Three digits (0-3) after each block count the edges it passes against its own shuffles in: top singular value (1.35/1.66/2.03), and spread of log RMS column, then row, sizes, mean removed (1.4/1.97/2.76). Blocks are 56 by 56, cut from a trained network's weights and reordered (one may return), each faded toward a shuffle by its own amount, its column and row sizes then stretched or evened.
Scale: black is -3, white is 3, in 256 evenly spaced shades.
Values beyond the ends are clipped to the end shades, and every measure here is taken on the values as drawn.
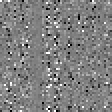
0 3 1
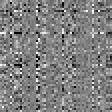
3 3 1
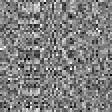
3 2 1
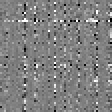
2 3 1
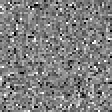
0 0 1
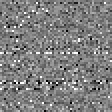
1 0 2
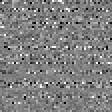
0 0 3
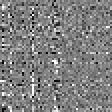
2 2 2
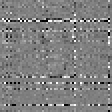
3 1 3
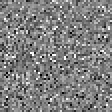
1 0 1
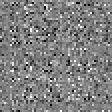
1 2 2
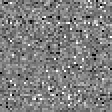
0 0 1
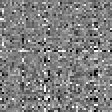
2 2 2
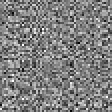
3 1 0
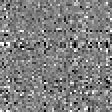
2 2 2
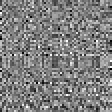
3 1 1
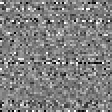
1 0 3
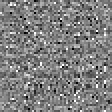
2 2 0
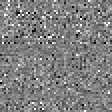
0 1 2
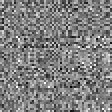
3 0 1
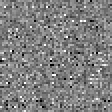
0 0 2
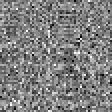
2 0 0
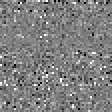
0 1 2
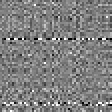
3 1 2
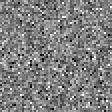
0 0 0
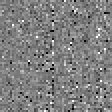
0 2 1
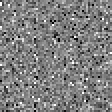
1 1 0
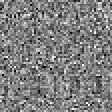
2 0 0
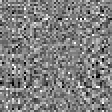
3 2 0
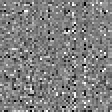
1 2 2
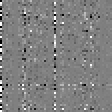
3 3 1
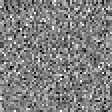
2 0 0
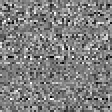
0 0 3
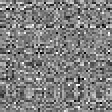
3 0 2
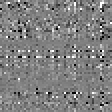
2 2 3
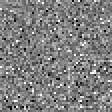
0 0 1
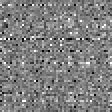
1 1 2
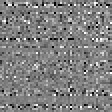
1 1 3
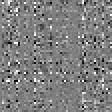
2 3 2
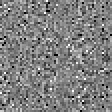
1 2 0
